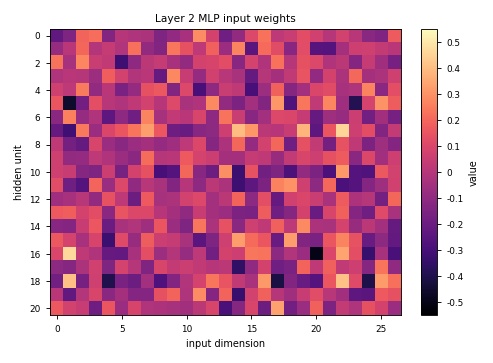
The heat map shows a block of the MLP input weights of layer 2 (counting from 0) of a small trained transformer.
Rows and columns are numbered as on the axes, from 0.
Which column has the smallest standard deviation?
10
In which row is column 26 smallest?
16
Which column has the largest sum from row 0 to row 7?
19
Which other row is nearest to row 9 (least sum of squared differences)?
12
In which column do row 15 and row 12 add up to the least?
17
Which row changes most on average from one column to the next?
18
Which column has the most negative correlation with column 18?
25
